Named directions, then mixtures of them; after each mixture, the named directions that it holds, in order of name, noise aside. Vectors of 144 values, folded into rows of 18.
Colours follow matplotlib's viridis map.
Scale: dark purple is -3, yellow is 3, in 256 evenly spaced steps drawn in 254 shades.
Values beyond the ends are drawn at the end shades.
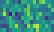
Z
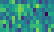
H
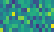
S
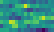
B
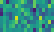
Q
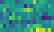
B, H, Z.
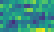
B.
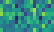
Q.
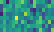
Q.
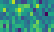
H.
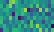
S.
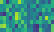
Q, Z.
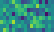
B, H, S.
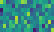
H, Q.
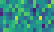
Q.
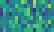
Q, Z.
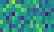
H, S.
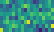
B, S.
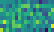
B, H, S.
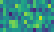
B, Q, Z.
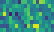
Z.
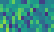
H, Z.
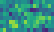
B, Q, Z.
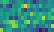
B, S.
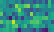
B, H.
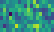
H, Z.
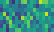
H, Z.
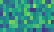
B, Q, Z.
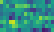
B, Q.
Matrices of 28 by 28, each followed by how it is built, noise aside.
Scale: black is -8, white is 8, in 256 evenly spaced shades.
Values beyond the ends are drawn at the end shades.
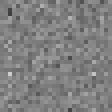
uneven columns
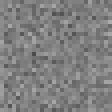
repeating rows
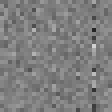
uneven columns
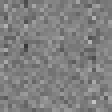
uneven columns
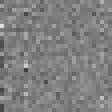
uneven columns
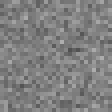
repeating rows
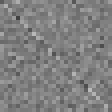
diagonal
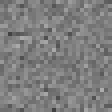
repeating rows
